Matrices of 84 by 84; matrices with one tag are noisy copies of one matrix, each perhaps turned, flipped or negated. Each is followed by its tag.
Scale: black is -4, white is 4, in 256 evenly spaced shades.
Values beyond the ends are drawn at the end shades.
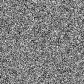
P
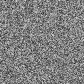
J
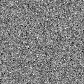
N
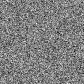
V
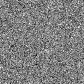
V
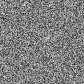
N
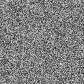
V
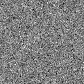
V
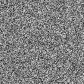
P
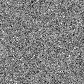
V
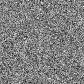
P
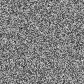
J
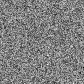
V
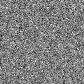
J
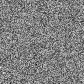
V
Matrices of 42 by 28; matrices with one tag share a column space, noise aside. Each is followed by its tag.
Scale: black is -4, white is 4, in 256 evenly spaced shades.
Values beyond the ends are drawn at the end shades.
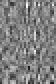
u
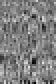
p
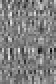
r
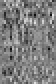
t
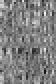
r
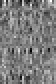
r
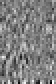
p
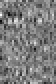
t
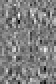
t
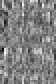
r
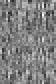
r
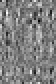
t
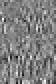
p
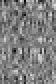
r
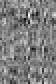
t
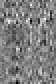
t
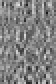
u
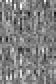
r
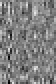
u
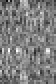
r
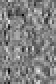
t
